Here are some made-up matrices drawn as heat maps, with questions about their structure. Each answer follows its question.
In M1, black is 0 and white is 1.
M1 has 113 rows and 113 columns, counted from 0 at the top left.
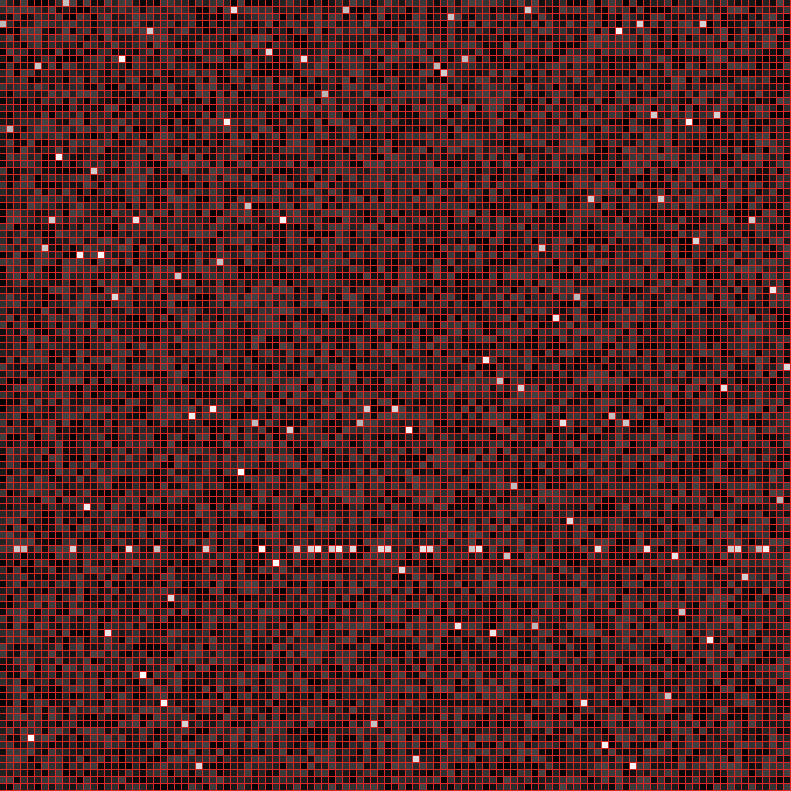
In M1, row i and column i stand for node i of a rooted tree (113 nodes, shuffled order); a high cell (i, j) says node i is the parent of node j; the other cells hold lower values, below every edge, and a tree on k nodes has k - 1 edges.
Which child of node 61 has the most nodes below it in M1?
58
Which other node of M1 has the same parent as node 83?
23
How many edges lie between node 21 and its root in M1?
3
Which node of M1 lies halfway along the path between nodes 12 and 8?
45
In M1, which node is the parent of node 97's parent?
59
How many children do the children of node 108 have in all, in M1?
2
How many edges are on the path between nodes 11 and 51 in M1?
3
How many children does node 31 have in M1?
4
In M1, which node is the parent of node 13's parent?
85
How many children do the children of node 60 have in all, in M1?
6
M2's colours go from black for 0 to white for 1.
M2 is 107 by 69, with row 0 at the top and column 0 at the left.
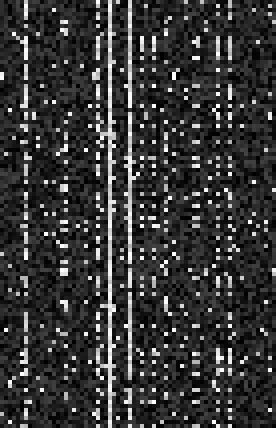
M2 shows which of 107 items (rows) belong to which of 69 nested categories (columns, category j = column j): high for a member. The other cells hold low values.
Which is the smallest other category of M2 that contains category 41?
32
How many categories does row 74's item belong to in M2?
3
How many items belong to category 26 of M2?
3
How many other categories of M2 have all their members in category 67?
6
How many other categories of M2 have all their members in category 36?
2
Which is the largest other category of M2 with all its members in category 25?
45
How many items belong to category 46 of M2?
8
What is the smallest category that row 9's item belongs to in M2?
4
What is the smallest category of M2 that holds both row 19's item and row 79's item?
24
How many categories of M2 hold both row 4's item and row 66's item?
1
